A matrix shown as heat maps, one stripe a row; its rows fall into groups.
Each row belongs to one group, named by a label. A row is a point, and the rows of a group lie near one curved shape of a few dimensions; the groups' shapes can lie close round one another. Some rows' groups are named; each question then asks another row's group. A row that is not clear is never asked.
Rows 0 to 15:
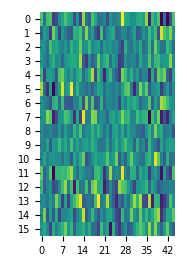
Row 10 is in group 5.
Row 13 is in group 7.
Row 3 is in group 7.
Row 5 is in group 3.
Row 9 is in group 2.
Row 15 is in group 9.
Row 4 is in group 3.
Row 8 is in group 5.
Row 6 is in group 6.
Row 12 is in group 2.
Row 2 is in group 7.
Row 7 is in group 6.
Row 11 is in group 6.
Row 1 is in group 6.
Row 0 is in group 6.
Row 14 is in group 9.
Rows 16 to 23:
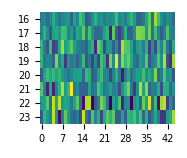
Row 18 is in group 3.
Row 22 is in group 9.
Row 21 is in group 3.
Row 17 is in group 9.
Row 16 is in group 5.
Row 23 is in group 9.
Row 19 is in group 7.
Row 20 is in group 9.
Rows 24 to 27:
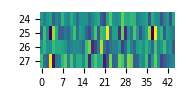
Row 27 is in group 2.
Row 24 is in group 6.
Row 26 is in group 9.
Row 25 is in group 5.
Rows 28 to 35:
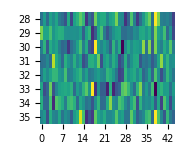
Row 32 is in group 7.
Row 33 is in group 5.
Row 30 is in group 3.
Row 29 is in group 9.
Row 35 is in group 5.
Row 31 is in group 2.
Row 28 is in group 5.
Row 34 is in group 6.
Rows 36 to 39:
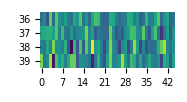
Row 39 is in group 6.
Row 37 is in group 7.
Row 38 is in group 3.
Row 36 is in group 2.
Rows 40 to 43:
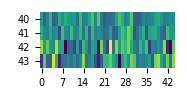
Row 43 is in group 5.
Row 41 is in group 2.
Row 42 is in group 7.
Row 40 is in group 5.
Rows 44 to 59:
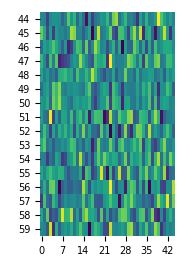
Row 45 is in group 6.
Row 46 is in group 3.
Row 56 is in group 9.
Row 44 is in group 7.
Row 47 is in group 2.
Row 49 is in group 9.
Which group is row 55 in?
9
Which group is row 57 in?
5
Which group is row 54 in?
7
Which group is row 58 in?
2
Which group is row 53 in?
6
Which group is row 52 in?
9
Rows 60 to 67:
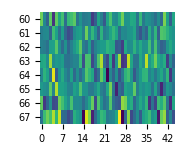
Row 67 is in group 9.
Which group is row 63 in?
9
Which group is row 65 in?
7
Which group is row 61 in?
6
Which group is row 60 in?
6
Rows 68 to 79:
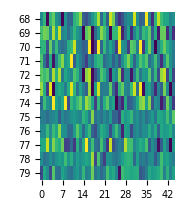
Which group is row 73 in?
6
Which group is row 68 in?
2
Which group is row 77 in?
7
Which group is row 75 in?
5
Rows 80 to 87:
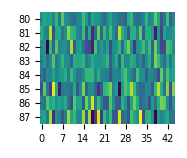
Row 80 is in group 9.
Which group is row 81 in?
6
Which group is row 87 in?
6
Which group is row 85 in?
5
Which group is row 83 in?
5
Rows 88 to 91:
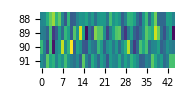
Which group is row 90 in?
3
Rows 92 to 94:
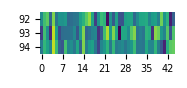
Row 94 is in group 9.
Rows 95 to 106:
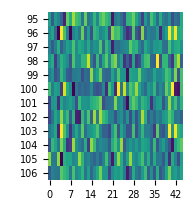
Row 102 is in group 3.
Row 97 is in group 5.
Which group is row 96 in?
2
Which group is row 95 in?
2
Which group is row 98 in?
7
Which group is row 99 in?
5
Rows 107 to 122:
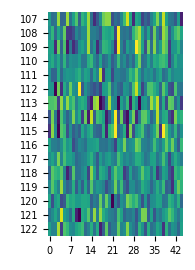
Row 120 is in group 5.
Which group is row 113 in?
9
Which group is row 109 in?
2
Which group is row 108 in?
2
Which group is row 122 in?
6
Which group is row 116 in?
7
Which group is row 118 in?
9
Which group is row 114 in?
9
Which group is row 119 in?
9
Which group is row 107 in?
5
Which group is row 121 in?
3
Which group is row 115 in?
5
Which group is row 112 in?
3
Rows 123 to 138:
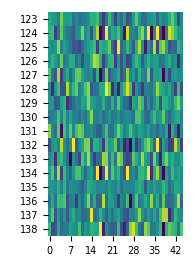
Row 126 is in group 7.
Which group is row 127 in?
6
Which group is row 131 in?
6
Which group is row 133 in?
2
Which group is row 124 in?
6
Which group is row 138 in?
5
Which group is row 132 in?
7
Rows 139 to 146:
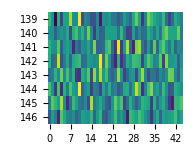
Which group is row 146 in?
5
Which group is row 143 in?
3
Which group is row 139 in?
3
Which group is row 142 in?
5
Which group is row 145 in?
9
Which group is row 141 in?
9
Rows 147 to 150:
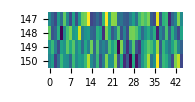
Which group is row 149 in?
9
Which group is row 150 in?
7
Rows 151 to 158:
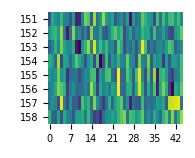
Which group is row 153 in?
3
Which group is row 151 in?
3
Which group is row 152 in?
9
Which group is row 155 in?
9
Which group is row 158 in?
7
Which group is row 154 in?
6
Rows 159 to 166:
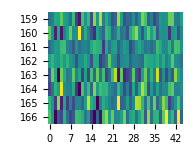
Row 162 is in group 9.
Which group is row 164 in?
3
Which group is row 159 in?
3
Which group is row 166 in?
7
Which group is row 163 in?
9
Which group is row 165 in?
2
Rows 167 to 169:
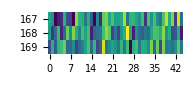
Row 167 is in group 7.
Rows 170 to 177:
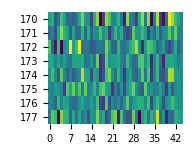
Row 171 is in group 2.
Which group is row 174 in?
6
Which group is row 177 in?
9
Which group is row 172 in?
3
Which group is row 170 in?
6
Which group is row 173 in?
6
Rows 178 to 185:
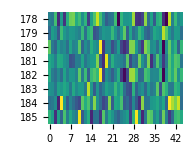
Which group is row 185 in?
3
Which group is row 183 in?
7
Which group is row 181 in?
6
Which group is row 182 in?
5
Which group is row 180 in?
5
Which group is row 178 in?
2
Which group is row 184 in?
6
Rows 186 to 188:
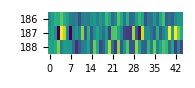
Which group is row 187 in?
2
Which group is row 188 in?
9
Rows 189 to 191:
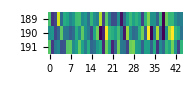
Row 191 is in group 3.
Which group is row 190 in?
6
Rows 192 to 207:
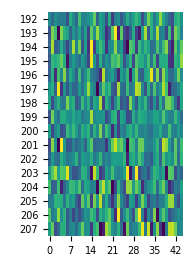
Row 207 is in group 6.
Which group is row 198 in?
3
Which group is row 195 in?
9
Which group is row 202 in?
5
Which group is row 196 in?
3
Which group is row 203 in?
9
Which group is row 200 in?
5
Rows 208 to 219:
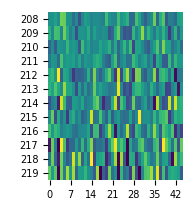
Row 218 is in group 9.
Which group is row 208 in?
9
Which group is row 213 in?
7
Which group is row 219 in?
9
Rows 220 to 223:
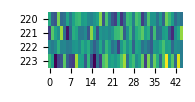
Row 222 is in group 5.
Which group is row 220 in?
5
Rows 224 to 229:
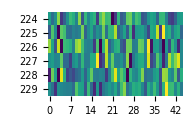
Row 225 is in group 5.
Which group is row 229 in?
7
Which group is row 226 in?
6
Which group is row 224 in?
2
